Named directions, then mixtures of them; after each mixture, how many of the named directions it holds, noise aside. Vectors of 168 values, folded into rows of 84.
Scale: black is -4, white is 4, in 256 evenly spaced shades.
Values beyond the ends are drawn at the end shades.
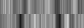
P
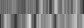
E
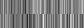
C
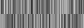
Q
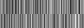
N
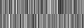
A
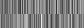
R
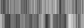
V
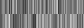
three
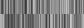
three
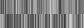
three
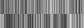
three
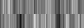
one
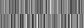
three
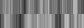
two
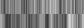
one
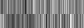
three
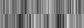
three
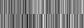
one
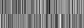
four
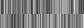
two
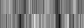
one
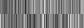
four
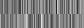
one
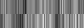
four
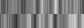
two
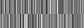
three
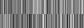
one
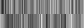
three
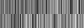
four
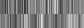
four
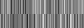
one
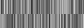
one
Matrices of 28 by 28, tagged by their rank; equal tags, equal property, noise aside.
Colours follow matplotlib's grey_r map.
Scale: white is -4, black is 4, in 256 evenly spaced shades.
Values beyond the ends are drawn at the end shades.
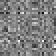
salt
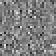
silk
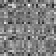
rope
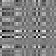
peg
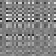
peg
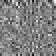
silk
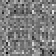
salt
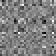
rope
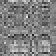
salt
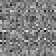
silk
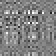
salt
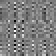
rope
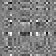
rope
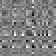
rope
